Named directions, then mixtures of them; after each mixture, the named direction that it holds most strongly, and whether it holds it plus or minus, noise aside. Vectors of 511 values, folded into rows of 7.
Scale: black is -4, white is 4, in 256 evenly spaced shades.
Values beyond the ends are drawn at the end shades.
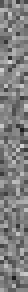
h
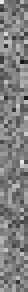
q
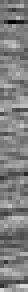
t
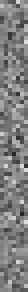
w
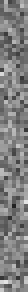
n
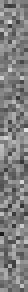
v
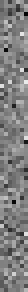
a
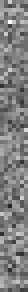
v, plus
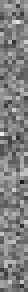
v, minus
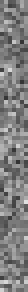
n, plus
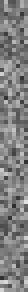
n, plus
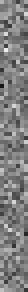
a, minus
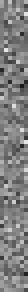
a, minus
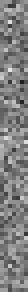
v, plus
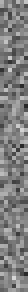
h, minus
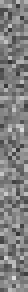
h, minus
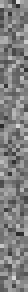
h, minus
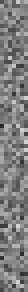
h, minus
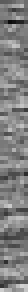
t, plus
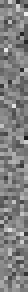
a, minus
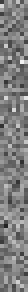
q, minus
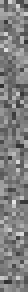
n, minus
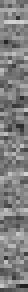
t, minus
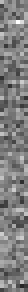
t, minus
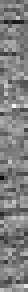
t, plus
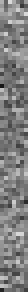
n, minus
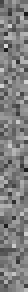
a, plus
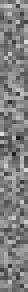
w, plus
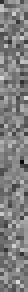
q, minus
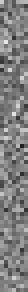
h, minus
